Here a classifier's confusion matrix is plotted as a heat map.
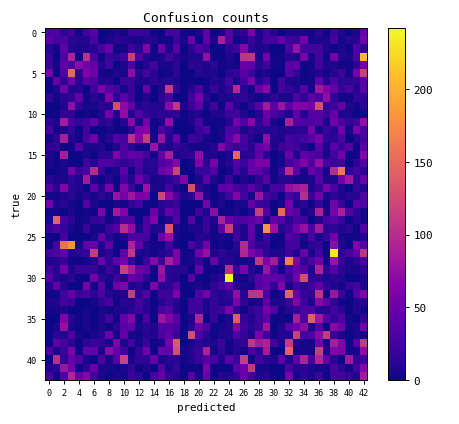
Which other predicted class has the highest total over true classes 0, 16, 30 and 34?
24
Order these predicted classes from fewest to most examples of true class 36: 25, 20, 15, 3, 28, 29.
3, 28, 15, 20, 25, 29
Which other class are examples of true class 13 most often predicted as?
11
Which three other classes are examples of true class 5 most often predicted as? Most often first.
3, 42, 11
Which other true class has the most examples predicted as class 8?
39
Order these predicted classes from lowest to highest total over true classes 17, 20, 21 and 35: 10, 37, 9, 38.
37, 9, 10, 38
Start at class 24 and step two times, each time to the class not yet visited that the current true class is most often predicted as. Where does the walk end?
10
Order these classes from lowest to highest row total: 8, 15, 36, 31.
8, 31, 36, 15
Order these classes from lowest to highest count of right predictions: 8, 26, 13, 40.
8, 40, 26, 13
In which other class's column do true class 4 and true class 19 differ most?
34
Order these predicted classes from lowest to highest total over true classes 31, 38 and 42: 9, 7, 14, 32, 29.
7, 14, 9, 29, 32
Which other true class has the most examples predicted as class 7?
22
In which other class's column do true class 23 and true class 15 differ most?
1
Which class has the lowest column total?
18
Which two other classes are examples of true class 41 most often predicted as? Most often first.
27, 2
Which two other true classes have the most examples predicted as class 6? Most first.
27, 17
